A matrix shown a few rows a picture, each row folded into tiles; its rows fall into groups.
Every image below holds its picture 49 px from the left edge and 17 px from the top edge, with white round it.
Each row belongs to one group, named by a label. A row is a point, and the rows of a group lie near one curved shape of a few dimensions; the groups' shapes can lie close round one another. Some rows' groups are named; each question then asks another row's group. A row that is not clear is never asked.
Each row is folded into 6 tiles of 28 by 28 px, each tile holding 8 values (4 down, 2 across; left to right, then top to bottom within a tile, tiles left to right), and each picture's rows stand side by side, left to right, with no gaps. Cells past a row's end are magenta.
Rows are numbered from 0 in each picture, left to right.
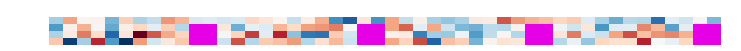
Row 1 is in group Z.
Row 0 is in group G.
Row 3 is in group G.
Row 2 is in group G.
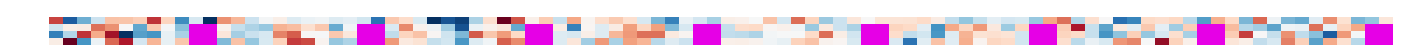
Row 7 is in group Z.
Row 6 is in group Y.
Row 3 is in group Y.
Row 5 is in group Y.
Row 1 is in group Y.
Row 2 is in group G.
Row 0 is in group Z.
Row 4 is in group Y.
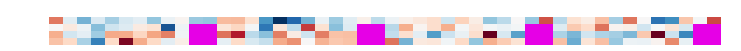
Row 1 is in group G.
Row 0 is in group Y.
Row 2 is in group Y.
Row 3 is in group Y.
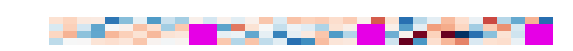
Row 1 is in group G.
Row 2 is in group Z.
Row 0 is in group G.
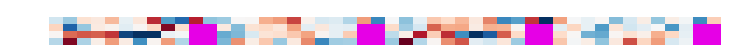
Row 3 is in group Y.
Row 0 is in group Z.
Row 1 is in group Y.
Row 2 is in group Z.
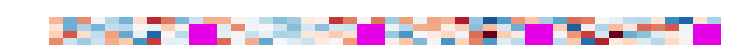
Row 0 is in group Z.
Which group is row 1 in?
G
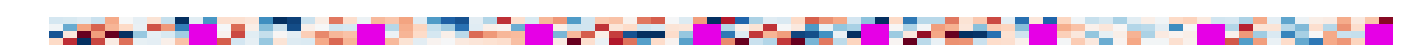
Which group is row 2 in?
G
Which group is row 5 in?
Z
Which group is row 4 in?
Z
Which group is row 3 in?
Z
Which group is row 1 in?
G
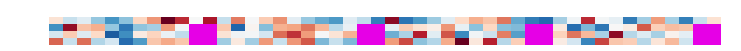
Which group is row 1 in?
Y
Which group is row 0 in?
G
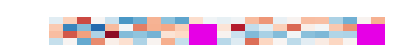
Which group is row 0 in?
Z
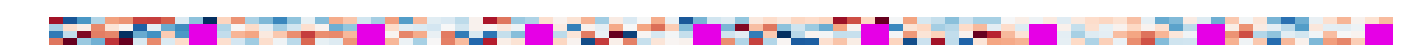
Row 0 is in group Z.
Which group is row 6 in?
Y
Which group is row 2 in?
Z
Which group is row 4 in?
G
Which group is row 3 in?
Z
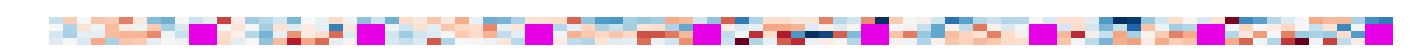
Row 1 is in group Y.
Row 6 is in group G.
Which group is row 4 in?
Z
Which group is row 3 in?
G
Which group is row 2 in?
Y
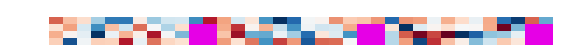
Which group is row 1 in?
G
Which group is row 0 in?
Y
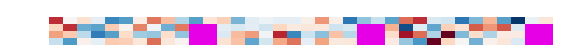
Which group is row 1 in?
Z
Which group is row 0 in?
Y
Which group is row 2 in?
Z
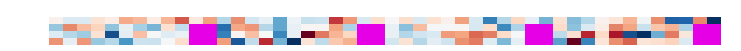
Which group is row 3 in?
Z
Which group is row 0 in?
G
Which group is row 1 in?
G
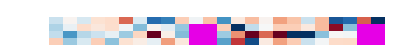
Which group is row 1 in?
Z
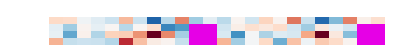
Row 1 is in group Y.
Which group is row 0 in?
Y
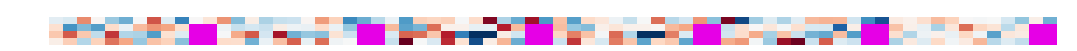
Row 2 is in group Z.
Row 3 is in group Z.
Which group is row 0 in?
Z
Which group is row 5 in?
Y
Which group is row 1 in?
Z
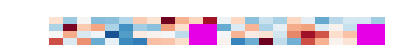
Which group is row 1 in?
G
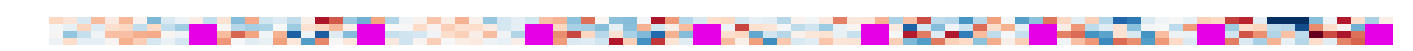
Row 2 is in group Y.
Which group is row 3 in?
Z
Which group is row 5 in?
Z
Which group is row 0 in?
Y
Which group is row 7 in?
G
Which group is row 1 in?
Z
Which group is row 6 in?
G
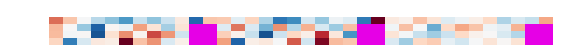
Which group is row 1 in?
Y
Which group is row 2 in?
Y
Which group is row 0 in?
Y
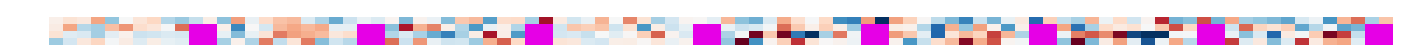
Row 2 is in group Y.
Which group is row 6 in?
Z
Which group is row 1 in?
Y
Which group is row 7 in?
Y
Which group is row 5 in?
Y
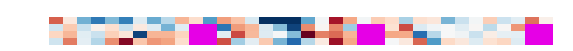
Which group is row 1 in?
G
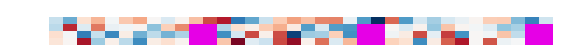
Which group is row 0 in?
G
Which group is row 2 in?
Z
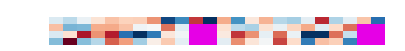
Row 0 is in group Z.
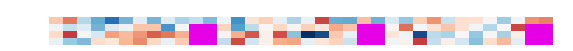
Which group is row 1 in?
Z
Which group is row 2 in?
G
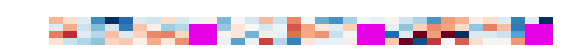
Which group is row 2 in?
Z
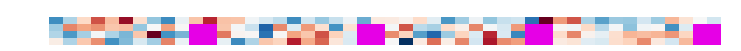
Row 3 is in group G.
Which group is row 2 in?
Y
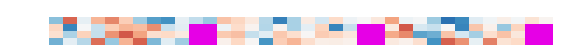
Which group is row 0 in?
Y
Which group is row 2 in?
G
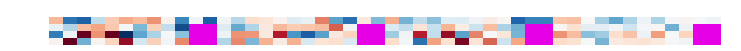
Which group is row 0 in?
Z
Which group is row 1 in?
Z
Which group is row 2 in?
Z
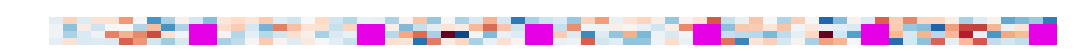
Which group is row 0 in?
Y
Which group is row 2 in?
Z
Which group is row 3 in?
G
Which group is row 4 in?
Y
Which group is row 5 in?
Y
